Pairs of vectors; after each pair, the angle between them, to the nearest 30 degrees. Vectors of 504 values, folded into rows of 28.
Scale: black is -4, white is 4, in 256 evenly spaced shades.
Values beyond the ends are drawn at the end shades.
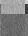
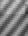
60 degrees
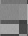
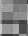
30 degrees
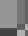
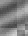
120 degrees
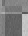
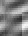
60 degrees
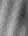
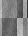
90 degrees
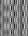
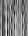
60 degrees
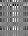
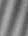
90 degrees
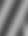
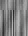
60 degrees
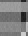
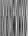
90 degrees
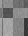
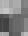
120 degrees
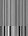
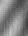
90 degrees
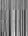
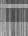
120 degrees
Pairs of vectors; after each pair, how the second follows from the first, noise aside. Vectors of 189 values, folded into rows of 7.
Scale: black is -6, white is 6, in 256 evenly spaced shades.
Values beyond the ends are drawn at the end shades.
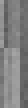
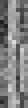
wrapped around, negated, scaled up.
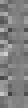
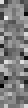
wrapped around, negated, scaled up.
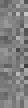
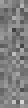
wrapped around.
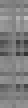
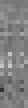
reversed, negated, partly zeroed.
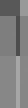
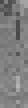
partly zeroed.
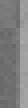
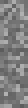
shuffled.
